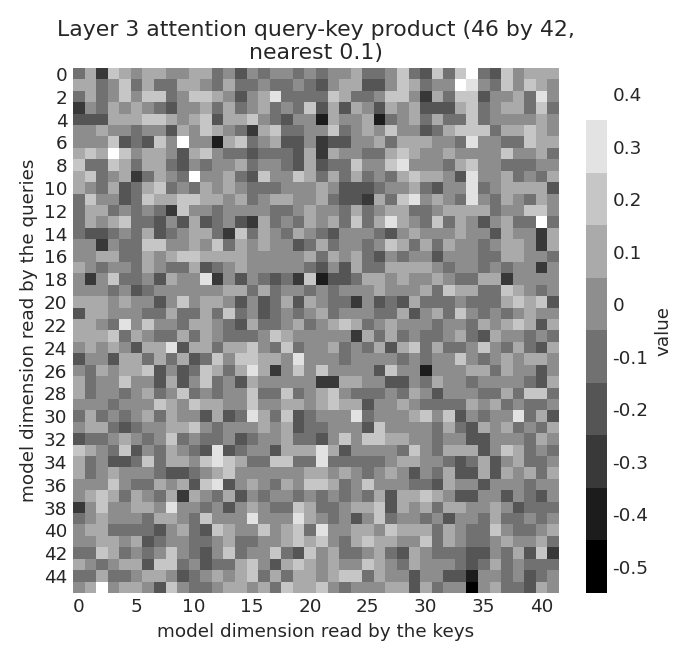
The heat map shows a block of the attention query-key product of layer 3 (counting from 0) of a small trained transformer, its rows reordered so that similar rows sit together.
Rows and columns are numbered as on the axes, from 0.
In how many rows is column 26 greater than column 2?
17
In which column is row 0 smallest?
2
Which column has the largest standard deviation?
34
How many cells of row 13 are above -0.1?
23
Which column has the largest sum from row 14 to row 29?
11
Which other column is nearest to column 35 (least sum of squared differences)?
41
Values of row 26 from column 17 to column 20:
-0.3 0 0.2 0
